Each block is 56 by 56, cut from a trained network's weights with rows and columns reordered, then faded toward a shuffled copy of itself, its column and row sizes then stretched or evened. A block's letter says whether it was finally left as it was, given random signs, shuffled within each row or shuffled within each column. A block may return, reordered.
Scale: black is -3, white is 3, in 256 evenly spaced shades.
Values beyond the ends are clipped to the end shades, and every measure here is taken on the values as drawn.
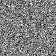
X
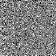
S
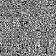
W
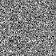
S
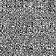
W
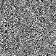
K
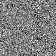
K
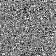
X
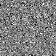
X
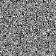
S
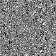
K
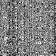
W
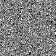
K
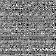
W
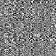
W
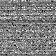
X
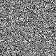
X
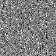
K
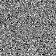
X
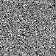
S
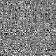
W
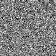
X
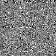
S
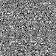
X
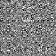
W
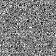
X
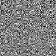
W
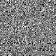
S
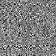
W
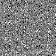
K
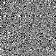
S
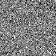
K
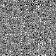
S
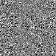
S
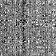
W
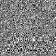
W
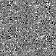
S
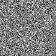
K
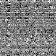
W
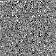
S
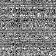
W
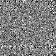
S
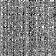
W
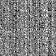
W
